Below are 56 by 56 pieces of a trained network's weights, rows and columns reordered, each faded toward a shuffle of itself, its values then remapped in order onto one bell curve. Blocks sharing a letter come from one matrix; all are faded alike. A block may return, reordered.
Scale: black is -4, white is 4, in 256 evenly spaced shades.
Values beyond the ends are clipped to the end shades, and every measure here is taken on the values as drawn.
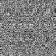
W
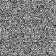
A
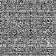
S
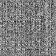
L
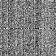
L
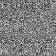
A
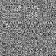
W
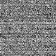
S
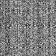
L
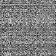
S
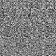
W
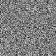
A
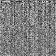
L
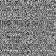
W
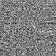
A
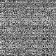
S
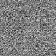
A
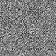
W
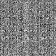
L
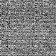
S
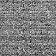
S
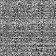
S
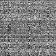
S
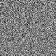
A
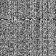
L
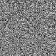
A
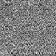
W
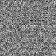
W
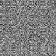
W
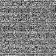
S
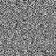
W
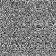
A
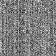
L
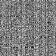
L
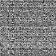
S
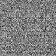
A
